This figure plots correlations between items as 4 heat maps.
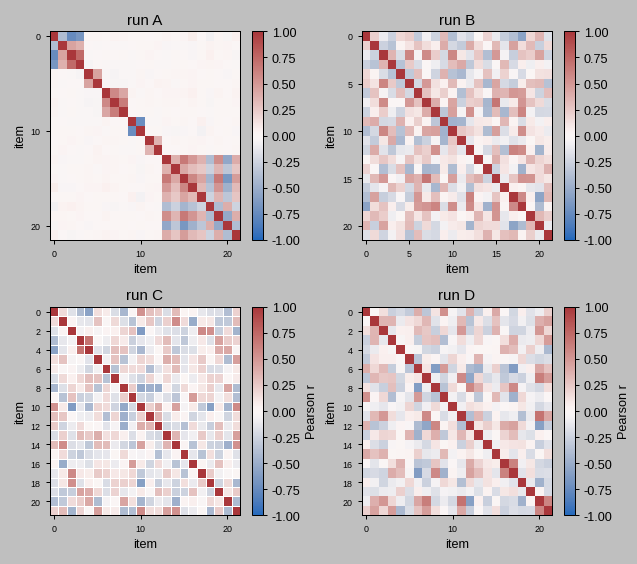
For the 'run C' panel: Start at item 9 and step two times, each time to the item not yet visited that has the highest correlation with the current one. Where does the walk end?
19
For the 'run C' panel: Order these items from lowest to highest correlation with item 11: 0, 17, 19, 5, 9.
9, 17, 19, 5, 0
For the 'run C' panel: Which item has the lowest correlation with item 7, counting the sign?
6
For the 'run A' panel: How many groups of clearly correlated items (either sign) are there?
6
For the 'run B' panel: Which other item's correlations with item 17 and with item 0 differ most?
18
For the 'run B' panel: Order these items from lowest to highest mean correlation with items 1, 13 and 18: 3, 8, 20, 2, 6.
20, 3, 2, 8, 6
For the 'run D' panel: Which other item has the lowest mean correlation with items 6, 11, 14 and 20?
12
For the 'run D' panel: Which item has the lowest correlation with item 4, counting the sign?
21
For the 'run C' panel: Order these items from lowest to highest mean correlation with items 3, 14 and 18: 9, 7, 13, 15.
9, 15, 7, 13
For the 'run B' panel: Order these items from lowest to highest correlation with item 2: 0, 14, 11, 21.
14, 21, 0, 11
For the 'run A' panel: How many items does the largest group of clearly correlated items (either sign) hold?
9
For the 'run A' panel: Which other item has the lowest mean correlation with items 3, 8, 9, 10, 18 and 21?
0
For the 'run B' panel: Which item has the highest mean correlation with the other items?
15
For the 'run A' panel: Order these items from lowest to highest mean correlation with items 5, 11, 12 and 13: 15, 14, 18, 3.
18, 3, 14, 15
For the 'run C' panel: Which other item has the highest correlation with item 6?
14
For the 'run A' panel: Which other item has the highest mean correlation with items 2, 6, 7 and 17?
8
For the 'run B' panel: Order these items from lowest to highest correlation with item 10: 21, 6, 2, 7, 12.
21, 6, 12, 7, 2
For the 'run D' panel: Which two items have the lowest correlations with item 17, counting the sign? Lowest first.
6, 9
